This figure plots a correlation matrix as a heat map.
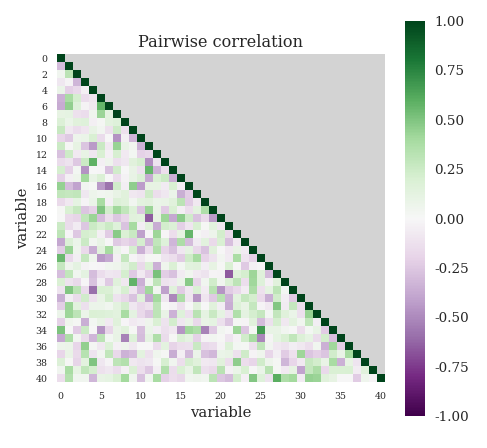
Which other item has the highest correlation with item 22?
16
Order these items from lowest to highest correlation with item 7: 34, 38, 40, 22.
34, 40, 38, 22
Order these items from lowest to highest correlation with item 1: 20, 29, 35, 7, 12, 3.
20, 3, 7, 12, 35, 29
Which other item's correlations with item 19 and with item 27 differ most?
21
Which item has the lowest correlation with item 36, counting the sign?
33
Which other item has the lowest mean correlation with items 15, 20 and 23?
11
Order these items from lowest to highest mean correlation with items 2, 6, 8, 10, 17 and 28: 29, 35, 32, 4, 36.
35, 4, 36, 29, 32
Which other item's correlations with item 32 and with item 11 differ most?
14
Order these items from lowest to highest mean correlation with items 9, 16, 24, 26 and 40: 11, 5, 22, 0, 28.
5, 11, 0, 22, 28
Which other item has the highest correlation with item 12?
27
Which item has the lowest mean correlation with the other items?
10
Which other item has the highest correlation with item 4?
13
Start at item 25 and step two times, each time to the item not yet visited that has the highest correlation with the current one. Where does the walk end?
0
